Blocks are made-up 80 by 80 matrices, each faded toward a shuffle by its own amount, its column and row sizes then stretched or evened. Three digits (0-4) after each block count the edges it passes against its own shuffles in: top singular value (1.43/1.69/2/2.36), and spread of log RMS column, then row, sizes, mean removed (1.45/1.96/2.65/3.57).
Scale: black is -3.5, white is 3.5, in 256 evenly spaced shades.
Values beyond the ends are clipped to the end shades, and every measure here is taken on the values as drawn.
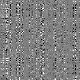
4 4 2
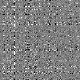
3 3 3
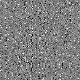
2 2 0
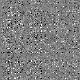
2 3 2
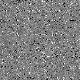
1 1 2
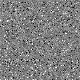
0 0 1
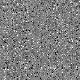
2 2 0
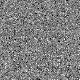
0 1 1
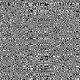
4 1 3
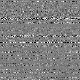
3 0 4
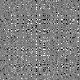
4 3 2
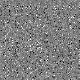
0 2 1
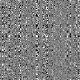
4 4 1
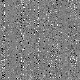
0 3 0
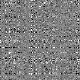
3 3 3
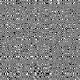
4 1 3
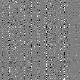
3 4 1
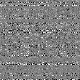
3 1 4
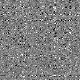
1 2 3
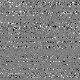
1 0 4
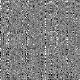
3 3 1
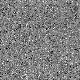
0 1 0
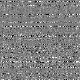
1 1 4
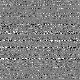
1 0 4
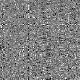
3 2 1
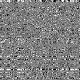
4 0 3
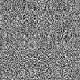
4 2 1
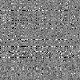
4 1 3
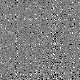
0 3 3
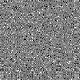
3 0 1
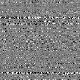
3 0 4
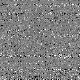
1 1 3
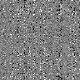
2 3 2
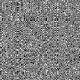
4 2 0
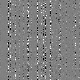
3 4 0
